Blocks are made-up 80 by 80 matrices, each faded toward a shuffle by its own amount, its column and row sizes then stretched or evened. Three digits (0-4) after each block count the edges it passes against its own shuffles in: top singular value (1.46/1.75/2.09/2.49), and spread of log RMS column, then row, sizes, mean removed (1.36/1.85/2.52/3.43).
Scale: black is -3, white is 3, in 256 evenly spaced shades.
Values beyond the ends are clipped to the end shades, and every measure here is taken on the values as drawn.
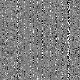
2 4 0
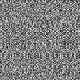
4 0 2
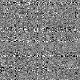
2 2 3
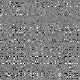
3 2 4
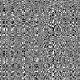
4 3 2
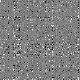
1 3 3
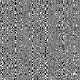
4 4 2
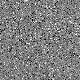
1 0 1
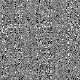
1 3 0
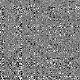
2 3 3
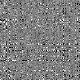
2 3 3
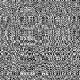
4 0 3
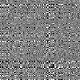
4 3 4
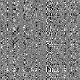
3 4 2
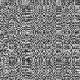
4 2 2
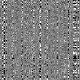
4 4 2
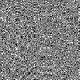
3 1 0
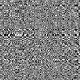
4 2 3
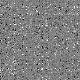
1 2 1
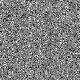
1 1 0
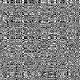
4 2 3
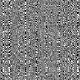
4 4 1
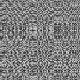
4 0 3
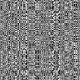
4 4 0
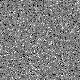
1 0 0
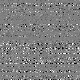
1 1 4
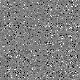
0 2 2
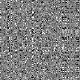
3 3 2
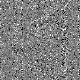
0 3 0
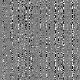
4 4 1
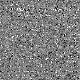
0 1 2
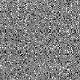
3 2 1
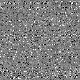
2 0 3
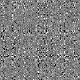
3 3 2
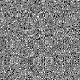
3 1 1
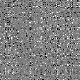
3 2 2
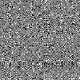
3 2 2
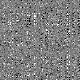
2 3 2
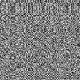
4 1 2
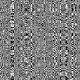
4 4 0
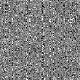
2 3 0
